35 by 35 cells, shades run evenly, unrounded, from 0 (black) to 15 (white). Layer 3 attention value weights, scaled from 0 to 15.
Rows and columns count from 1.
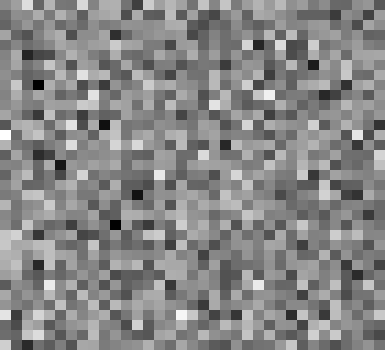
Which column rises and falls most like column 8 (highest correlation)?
10
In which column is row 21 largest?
5
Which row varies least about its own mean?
3
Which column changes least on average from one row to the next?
2
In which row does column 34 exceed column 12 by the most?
29
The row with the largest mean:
1
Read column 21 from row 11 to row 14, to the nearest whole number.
10 7 5 7
